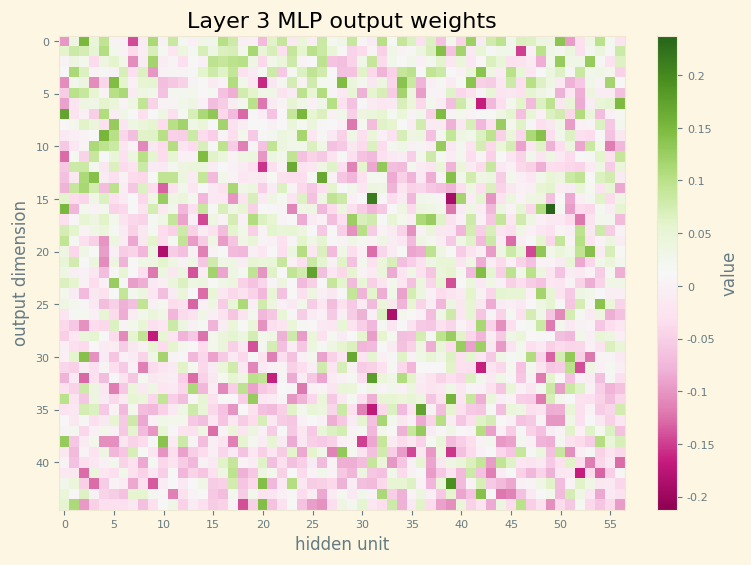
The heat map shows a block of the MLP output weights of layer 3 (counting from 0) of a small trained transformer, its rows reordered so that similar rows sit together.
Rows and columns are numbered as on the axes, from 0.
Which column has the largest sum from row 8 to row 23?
5
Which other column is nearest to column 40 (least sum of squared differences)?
27
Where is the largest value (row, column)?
16, 49
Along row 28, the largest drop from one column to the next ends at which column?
9
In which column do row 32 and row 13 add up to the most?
31
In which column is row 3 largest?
42
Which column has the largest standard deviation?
39
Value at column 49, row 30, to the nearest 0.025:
-0.125
